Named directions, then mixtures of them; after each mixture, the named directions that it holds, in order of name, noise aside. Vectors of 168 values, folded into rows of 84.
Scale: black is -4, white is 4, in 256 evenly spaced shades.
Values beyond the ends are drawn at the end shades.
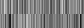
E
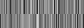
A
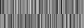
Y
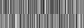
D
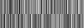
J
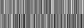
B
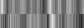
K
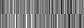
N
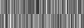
E, J, Y.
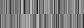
A.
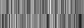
K, N.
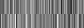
N.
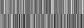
B.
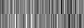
N.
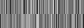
A.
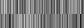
E.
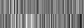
E, N, Y.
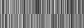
J, N.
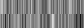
E, K.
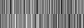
A, N.
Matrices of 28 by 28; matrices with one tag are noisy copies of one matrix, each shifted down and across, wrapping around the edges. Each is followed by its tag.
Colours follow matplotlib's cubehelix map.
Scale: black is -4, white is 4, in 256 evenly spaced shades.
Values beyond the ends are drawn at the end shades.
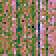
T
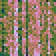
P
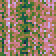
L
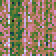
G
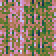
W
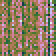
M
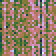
M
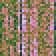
T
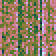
T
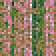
G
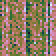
T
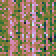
W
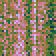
L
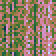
W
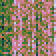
G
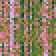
W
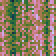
L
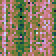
L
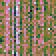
M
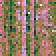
P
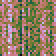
W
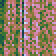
T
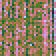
M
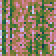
P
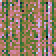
M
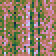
P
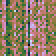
T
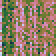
G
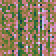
T
